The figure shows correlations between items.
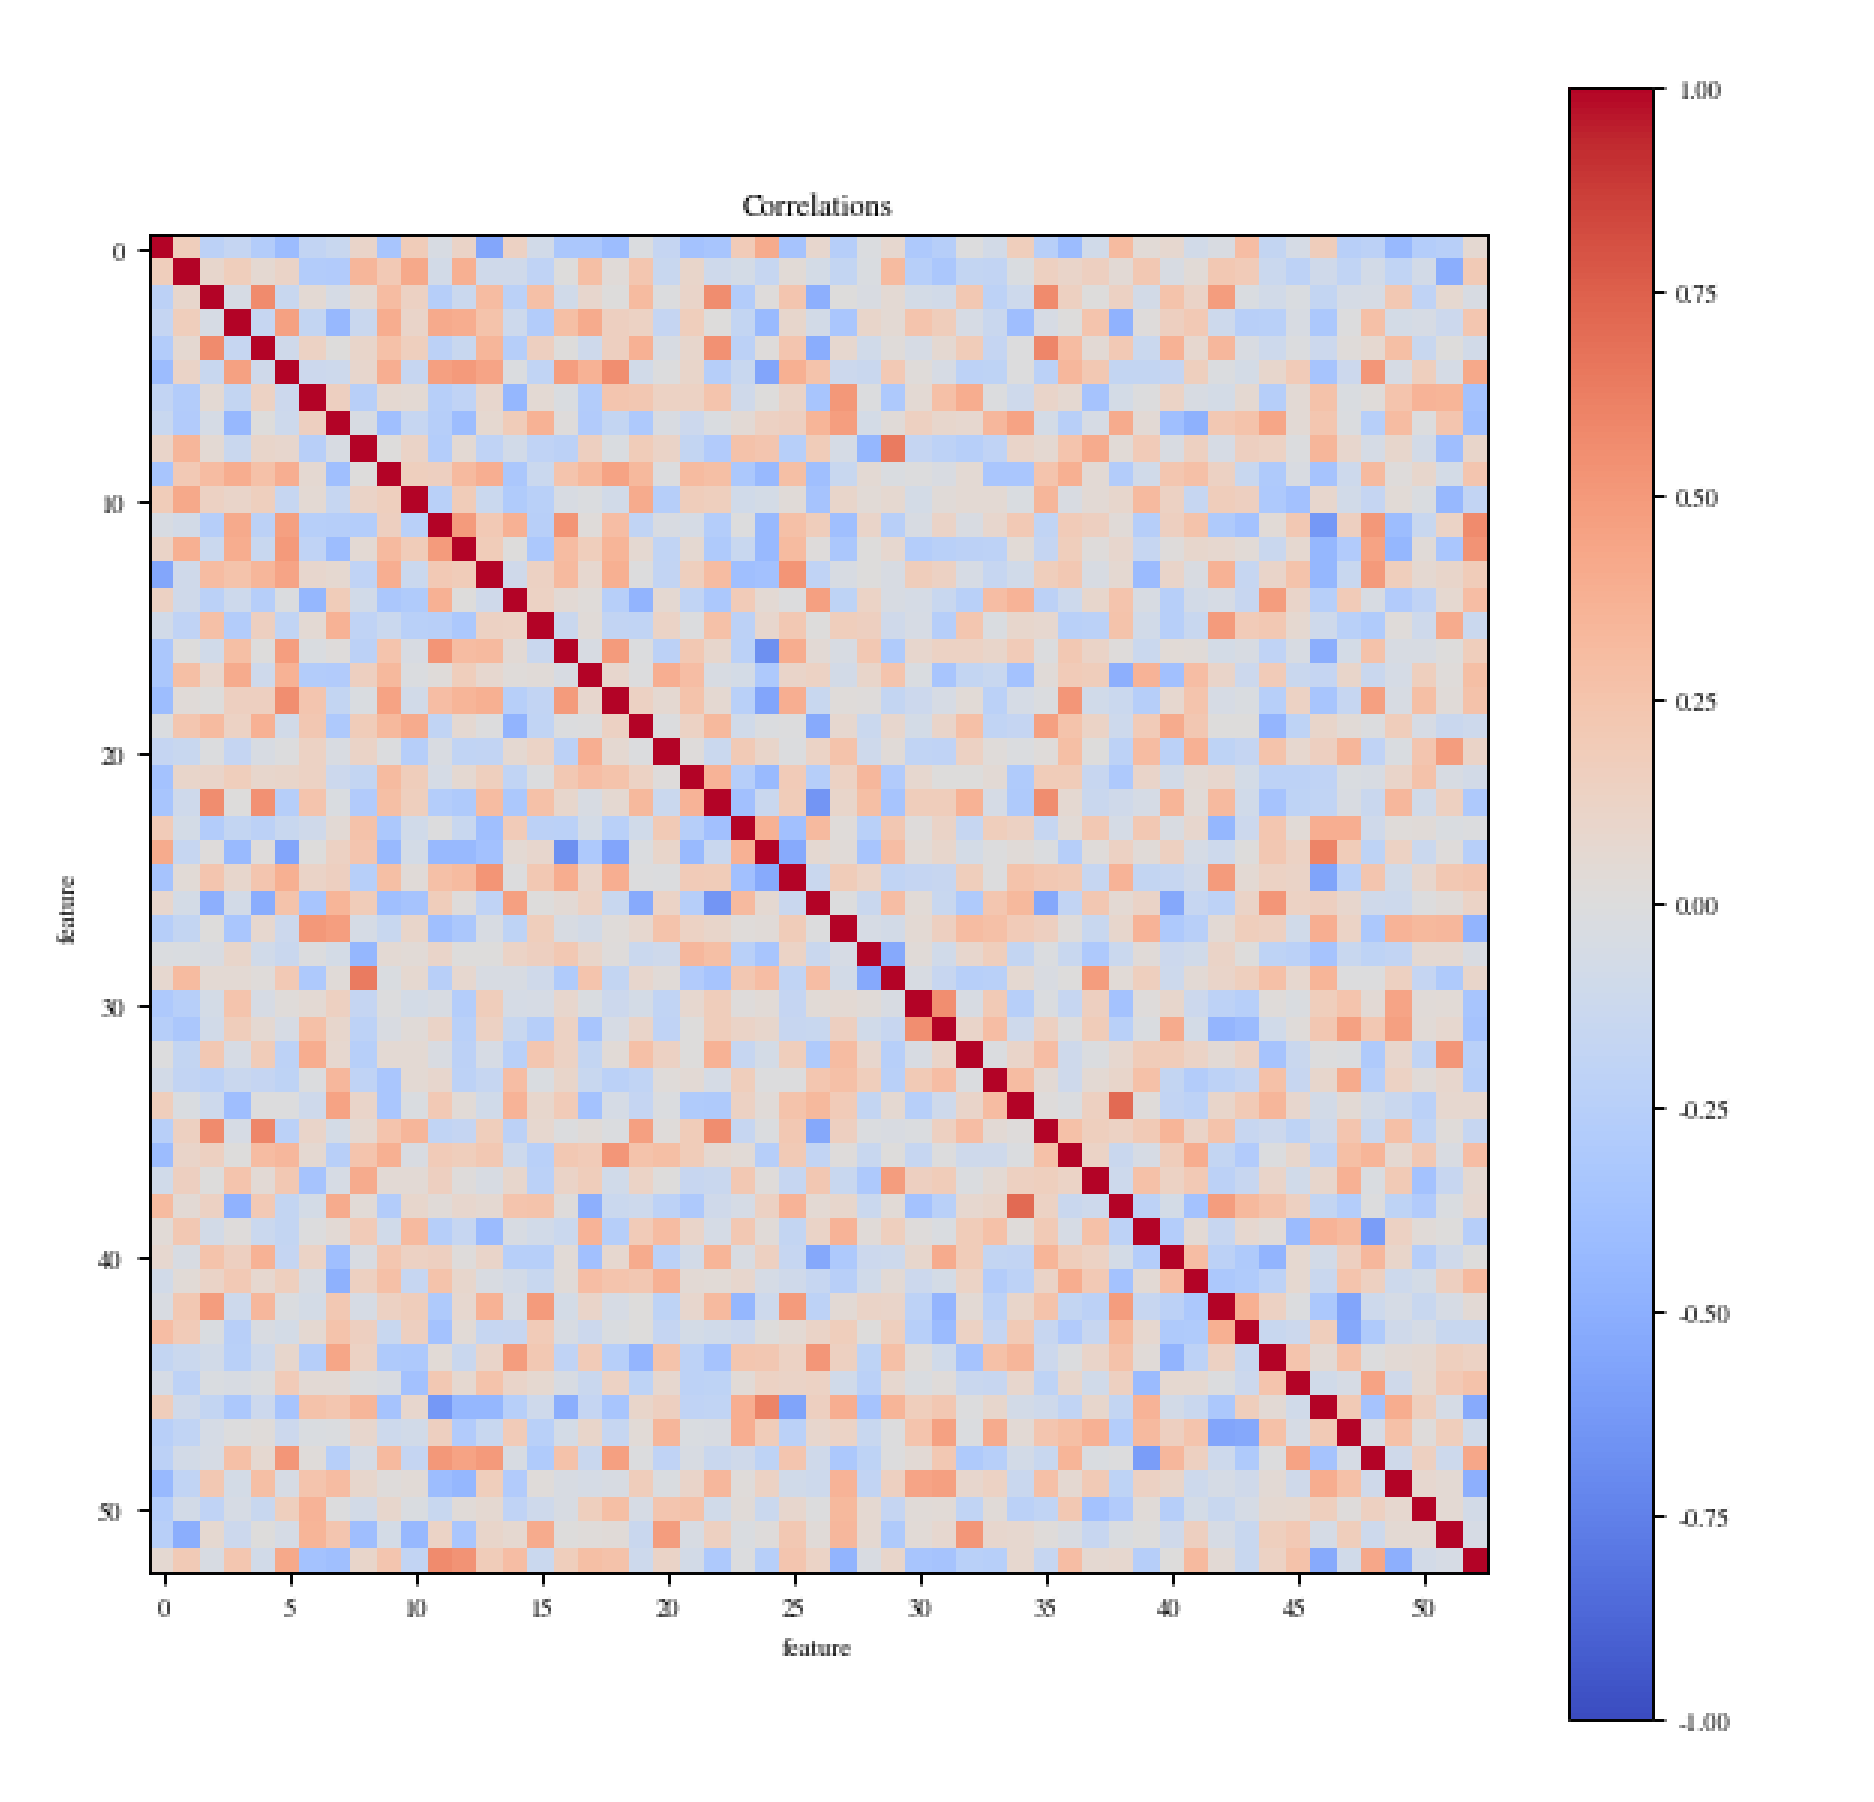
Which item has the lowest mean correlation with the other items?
0
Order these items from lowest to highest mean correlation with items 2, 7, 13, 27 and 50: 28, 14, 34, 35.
14, 28, 34, 35
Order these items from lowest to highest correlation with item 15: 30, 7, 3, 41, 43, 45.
3, 41, 30, 45, 43, 7
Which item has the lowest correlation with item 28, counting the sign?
29
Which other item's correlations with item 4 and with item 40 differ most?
42
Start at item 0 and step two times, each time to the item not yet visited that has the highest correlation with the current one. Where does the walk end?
46
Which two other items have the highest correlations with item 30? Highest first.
31, 49
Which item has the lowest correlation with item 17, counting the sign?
38
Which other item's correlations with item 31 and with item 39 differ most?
48
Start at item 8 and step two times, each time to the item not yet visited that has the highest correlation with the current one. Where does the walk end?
37
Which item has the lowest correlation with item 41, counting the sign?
7
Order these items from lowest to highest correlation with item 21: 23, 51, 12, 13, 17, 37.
23, 37, 51, 12, 13, 17
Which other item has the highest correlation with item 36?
18
